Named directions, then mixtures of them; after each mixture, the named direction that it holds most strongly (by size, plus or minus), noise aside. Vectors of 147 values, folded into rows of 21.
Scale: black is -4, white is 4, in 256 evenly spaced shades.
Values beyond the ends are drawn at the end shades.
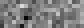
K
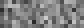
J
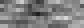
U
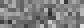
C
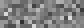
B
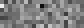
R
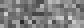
B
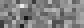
K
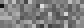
R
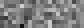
K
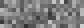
C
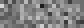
R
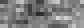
U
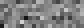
K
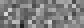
B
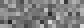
C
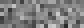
R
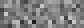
J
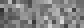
J
